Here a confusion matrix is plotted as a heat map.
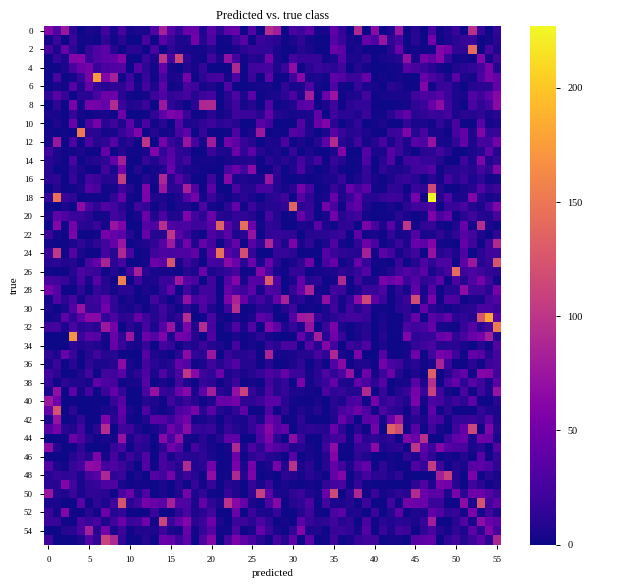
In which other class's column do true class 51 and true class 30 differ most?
9
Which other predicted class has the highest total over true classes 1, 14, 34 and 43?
42
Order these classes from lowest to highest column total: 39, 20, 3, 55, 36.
36, 3, 39, 20, 55
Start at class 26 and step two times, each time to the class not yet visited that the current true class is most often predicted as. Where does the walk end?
35
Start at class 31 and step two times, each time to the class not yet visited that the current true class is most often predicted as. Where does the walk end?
5
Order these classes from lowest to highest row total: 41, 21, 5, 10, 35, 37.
10, 41, 35, 5, 37, 21
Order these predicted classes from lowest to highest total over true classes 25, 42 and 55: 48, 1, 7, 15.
48, 1, 15, 7
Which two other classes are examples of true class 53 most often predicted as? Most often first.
14, 47
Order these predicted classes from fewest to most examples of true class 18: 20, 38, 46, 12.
46, 20, 38, 12
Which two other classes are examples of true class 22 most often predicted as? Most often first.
15, 25
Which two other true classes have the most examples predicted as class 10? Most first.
33, 50
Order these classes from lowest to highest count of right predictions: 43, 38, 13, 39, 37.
38, 13, 37, 39, 43
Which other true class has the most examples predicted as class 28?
0
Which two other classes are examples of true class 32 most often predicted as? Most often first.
55, 19
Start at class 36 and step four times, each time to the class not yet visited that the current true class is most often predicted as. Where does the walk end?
52
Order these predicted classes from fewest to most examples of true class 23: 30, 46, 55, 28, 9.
28, 46, 30, 9, 55
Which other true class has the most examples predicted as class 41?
1
